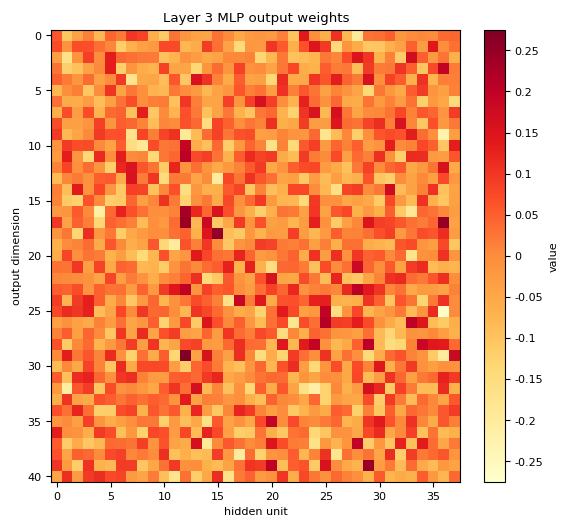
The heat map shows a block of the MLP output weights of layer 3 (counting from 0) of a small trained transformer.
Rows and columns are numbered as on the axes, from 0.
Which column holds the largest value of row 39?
29
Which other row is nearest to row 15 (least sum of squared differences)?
27
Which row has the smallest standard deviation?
5
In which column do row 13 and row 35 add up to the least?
10
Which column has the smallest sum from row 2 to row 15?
22
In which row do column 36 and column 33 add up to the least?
25
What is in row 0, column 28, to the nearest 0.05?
-0.2
